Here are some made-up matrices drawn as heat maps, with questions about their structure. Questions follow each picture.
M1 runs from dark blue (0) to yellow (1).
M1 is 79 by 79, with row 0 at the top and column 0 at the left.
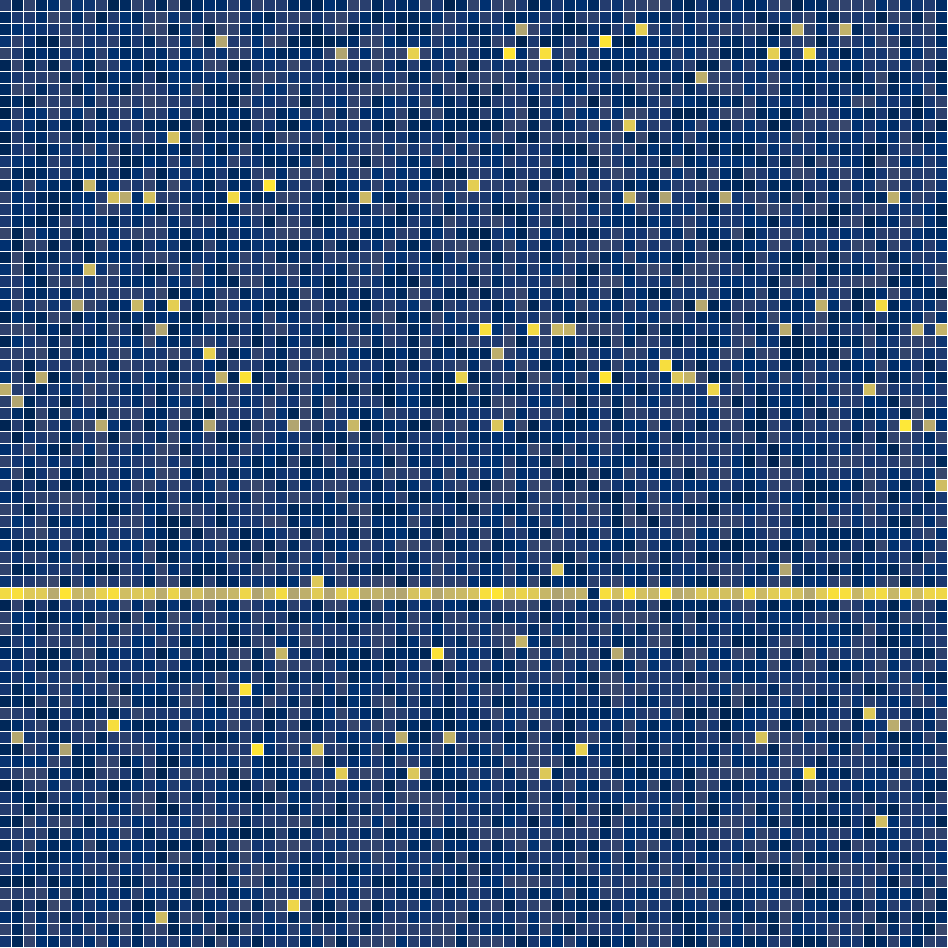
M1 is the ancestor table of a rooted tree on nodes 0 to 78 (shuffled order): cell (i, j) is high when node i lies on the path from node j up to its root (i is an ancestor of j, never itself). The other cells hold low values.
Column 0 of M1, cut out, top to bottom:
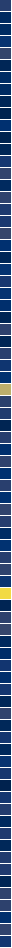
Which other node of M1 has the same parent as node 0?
59
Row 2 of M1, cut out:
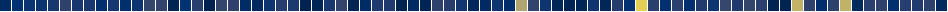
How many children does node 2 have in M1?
3
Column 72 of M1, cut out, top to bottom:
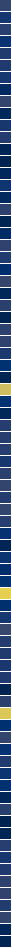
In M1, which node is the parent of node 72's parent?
32
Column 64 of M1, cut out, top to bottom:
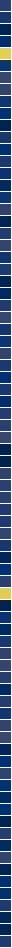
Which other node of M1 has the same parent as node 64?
42
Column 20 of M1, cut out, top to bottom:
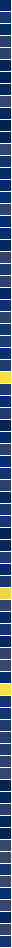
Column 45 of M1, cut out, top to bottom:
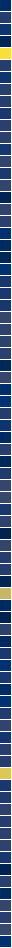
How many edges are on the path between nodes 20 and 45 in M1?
6
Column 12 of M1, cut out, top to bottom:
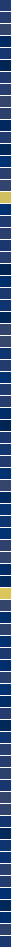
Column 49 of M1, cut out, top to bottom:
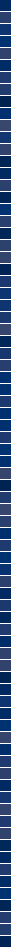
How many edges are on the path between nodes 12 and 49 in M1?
2
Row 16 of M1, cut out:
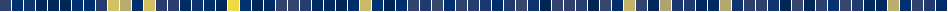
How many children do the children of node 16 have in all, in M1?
4
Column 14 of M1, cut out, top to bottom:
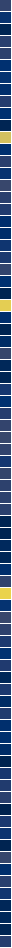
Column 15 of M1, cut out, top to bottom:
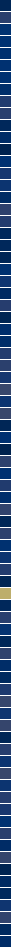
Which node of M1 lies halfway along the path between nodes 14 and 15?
25
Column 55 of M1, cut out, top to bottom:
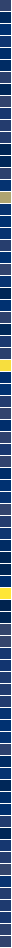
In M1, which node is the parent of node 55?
30
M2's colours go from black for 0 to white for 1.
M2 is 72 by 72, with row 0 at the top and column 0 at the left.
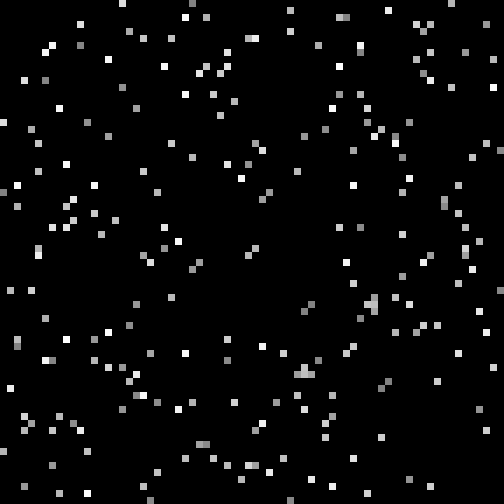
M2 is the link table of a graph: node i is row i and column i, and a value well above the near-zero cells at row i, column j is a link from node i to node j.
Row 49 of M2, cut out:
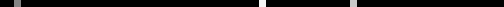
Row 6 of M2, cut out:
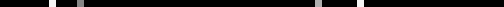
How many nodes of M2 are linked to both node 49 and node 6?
0
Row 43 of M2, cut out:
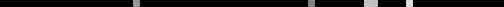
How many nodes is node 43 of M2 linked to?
5
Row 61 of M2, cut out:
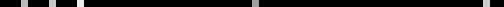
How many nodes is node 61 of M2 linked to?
5
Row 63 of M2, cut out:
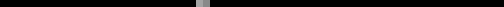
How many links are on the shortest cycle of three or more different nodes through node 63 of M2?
6
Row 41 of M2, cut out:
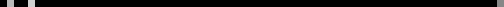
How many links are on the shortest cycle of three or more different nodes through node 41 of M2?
6
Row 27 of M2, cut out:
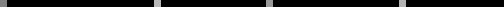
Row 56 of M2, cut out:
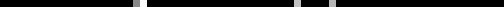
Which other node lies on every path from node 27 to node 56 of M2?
node 0
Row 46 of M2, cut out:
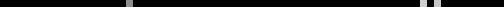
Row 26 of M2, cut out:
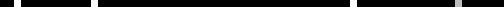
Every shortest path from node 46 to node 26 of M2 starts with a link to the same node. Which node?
node 60
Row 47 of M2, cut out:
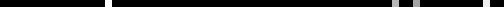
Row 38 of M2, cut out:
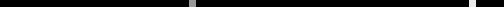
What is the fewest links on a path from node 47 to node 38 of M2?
6
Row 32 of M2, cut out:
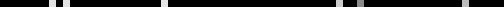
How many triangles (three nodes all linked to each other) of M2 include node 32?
4
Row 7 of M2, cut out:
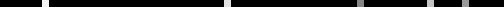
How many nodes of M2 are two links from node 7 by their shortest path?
10
